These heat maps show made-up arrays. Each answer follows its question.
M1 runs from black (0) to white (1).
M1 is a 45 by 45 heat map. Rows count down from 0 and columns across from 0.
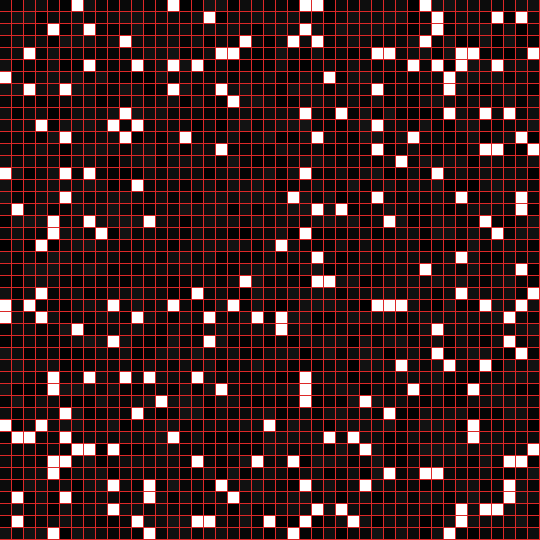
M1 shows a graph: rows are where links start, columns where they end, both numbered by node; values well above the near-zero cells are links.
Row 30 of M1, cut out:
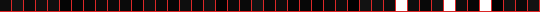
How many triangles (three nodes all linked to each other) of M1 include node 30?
0
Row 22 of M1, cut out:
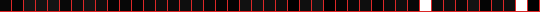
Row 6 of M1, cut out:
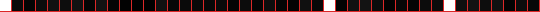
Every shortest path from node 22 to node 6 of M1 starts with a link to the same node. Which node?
node 35
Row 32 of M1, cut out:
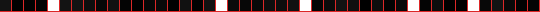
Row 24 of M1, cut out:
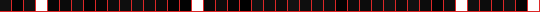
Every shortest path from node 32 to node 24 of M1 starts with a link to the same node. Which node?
node 4
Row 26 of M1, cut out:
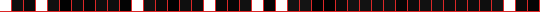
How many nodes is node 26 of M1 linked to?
7
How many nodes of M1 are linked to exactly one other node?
3
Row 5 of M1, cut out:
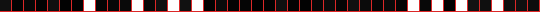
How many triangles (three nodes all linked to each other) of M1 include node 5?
4
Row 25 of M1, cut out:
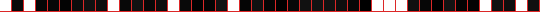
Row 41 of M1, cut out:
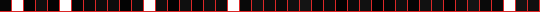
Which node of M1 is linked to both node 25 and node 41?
node 19
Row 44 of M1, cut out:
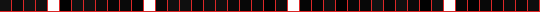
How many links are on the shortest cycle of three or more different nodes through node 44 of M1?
4
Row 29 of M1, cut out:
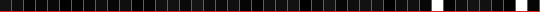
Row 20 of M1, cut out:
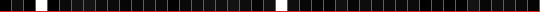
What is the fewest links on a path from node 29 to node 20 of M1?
4
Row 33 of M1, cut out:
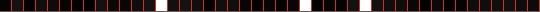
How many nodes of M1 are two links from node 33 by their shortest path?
10
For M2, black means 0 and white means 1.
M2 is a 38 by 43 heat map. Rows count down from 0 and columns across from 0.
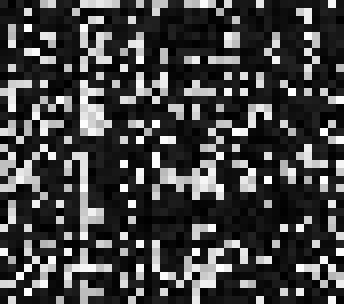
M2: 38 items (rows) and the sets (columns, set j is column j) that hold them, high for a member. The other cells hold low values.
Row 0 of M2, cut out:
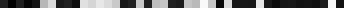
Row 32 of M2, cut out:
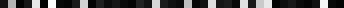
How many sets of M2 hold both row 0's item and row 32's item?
6
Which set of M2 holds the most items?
10
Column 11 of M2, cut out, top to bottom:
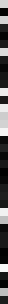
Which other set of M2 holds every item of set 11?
12
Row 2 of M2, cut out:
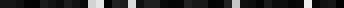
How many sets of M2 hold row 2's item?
5
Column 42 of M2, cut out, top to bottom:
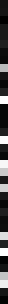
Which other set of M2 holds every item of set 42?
8
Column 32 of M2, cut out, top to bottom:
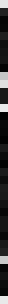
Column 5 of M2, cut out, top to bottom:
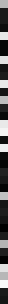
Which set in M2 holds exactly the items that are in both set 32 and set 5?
14
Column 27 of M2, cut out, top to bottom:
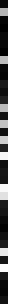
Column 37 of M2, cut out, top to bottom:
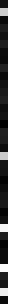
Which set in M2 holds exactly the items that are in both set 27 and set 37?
9
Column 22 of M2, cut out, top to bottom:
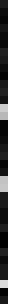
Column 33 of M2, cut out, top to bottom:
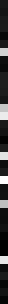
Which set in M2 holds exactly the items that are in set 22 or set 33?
4
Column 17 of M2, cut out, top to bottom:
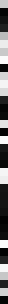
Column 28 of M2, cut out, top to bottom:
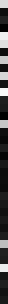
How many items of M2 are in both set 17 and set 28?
9
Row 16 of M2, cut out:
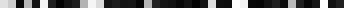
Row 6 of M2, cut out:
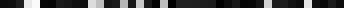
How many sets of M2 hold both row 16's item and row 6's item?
3
